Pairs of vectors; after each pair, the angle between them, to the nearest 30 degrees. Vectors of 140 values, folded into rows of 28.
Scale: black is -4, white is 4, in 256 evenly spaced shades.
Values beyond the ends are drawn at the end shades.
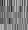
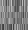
150 degrees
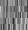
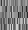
60 degrees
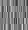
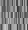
60 degrees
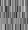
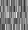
150 degrees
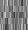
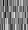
150 degrees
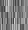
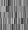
150 degrees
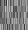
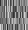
30 degrees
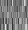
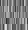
60 degrees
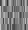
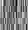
90 degrees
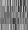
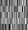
120 degrees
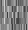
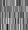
90 degrees
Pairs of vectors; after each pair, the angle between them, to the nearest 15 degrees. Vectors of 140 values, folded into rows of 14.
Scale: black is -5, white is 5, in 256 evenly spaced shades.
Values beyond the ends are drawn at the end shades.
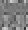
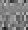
150 degrees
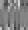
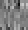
150 degrees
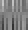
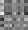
75 degrees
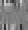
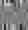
15 degrees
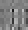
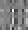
165 degrees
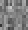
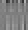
90 degrees
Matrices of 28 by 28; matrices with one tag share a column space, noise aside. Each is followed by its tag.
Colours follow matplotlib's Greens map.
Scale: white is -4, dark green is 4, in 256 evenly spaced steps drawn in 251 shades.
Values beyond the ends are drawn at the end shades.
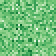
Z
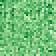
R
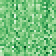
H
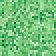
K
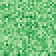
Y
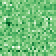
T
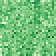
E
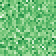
H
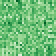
E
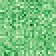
Y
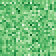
Z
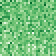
E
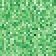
Z
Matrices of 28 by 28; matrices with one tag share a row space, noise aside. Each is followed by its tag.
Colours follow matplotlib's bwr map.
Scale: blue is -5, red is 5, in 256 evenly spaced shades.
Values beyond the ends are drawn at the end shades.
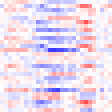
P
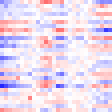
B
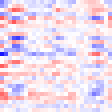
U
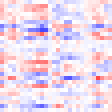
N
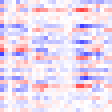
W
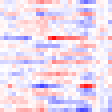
P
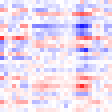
W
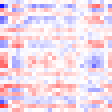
U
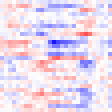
P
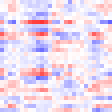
N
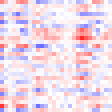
W
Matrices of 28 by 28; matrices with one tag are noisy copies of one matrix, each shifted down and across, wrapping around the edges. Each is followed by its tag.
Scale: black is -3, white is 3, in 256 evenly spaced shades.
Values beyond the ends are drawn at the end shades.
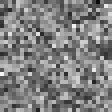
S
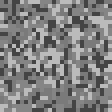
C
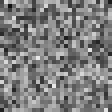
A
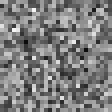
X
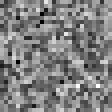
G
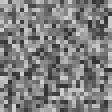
G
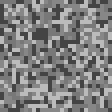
X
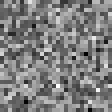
X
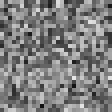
X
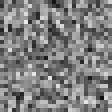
C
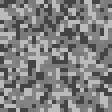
C
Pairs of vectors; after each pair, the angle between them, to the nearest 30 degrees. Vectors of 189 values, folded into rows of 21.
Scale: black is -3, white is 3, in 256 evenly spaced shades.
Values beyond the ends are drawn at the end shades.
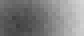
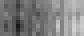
30 degrees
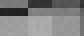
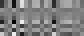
90 degrees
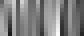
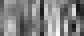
60 degrees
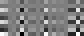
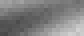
90 degrees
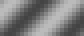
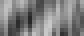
30 degrees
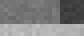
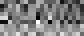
60 degrees
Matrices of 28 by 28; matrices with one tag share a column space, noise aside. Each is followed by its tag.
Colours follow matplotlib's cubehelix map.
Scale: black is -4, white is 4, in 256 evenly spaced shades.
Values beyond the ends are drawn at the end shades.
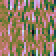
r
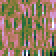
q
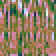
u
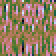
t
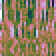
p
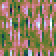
q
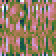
t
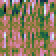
u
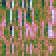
p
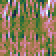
u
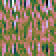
r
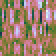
p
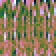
u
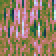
p
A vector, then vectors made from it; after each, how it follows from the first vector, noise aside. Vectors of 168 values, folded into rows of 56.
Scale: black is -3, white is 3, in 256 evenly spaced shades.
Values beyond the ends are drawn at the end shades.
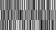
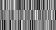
reversed, negated.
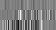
negated, partly zeroed.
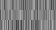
negated, shrunk.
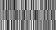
reversed.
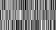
negated.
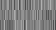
wrapped around, negated, shrunk.
